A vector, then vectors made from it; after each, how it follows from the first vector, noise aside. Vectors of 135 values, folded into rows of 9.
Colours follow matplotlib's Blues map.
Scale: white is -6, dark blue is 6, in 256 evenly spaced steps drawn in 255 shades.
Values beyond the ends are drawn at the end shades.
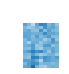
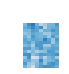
negated.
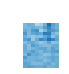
reversed, partly zeroed.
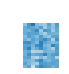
negated.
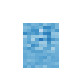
reversed, partly zeroed.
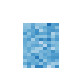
reversed.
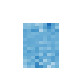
reversed, partly zeroed.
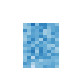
sign-scrambled.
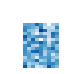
reversed, negated, scaled up.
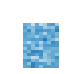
sign-scrambled.
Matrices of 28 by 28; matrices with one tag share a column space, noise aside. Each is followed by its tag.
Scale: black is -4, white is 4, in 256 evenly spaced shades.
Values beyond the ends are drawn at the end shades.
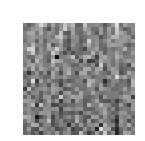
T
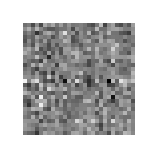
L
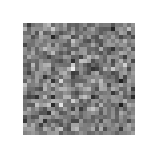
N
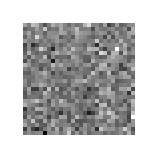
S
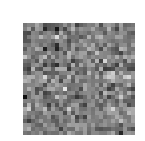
N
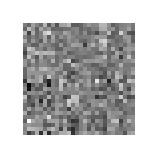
L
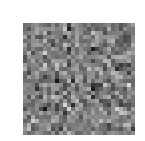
N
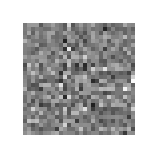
N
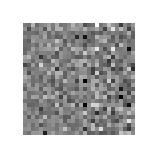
N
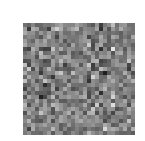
N
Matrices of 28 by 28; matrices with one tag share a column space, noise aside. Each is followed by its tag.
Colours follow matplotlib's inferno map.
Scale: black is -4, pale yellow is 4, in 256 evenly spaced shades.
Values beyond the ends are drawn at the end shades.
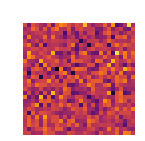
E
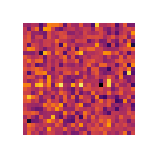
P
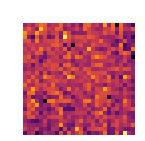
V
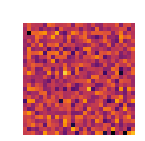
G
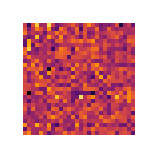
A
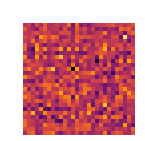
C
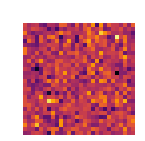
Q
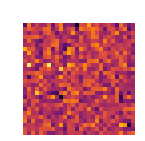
A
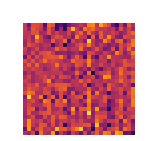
V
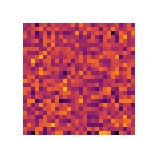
G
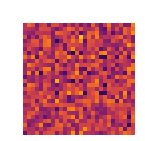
Q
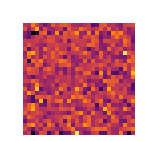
G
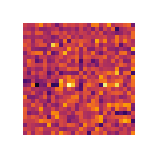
P
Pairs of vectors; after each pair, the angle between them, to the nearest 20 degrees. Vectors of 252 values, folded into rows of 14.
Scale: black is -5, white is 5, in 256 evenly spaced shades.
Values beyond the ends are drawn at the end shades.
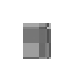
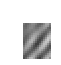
100 degrees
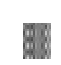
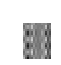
160 degrees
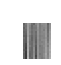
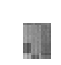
120 degrees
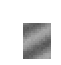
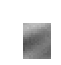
120 degrees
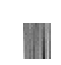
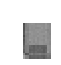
80 degrees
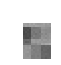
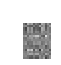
80 degrees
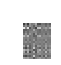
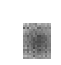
120 degrees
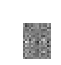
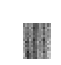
120 degrees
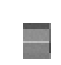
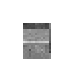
20 degrees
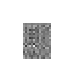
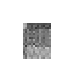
60 degrees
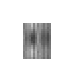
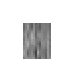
120 degrees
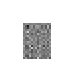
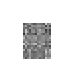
80 degrees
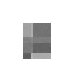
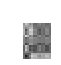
40 degrees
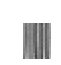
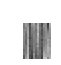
60 degrees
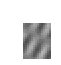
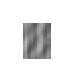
140 degrees
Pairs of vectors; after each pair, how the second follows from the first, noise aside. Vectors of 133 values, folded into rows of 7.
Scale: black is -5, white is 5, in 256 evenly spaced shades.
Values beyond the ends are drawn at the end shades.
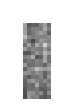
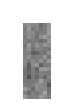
reversed, negated, shrunk.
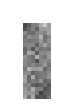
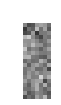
wrapped around.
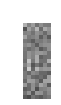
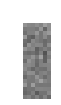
reversed, negated, shrunk.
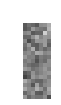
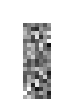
reversed, scaled up.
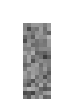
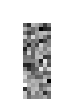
reversed, scaled up.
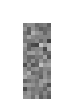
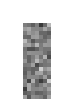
wrapped around.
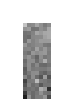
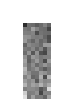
negated.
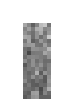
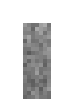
shrunk.
